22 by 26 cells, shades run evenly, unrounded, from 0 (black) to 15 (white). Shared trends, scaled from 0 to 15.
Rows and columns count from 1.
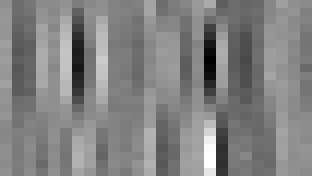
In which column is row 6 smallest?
18
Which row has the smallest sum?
9
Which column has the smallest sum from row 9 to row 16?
7
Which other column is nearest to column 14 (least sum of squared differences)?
15
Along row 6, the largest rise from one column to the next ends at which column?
19
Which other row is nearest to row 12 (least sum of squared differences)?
4
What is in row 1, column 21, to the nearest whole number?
6
